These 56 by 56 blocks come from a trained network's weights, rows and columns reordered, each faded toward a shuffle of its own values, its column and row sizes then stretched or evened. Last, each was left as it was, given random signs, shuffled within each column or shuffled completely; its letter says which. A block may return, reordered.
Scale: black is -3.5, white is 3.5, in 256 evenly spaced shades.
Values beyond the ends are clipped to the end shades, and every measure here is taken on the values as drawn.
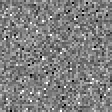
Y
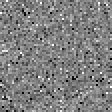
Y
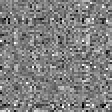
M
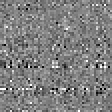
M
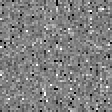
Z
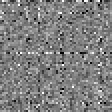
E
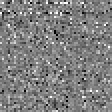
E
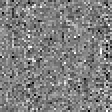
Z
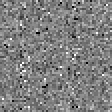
Z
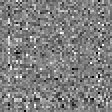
M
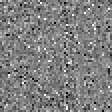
Z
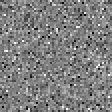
Y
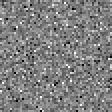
Y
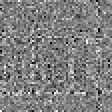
M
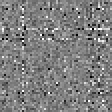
E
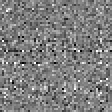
E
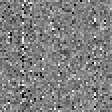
Z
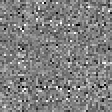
E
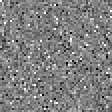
Y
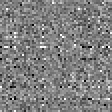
E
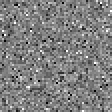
Y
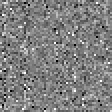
Z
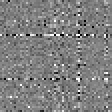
M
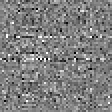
M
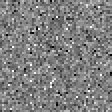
Y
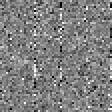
Z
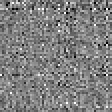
M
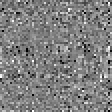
M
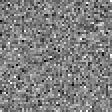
Y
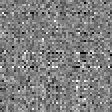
M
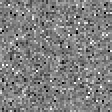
Y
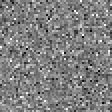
Y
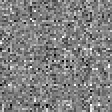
E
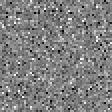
Y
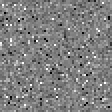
Y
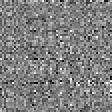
M
